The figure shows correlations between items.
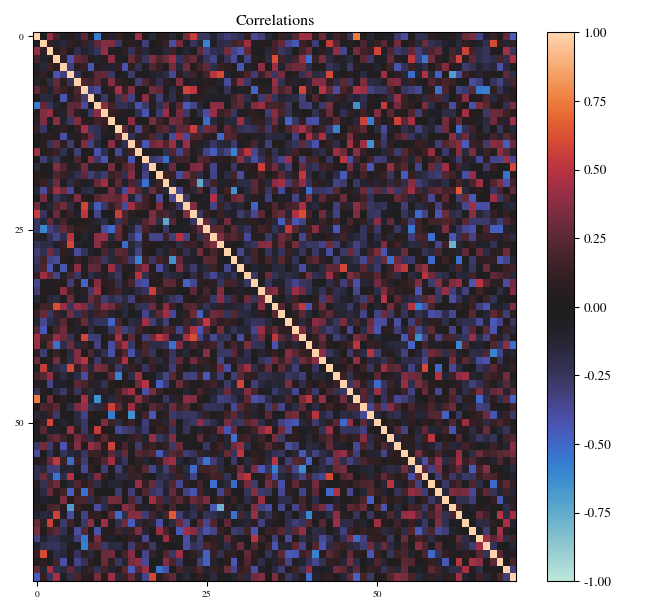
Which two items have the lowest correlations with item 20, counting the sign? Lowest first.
29, 40
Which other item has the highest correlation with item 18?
39
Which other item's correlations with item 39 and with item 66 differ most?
7
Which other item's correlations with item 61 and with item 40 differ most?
5
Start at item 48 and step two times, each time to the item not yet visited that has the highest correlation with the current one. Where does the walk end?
53
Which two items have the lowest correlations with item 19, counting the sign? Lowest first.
24, 16
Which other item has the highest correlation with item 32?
65
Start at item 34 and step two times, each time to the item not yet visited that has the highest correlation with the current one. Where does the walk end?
9
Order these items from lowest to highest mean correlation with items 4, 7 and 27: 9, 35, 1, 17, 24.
1, 9, 24, 17, 35
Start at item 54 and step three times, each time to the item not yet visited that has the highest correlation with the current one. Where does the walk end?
16
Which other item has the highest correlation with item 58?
52
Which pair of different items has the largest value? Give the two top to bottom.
0, 47
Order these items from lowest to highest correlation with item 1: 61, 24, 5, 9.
24, 61, 5, 9
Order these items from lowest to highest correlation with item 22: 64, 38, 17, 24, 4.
24, 17, 38, 4, 64
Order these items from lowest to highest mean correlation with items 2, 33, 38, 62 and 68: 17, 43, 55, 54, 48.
43, 48, 54, 17, 55
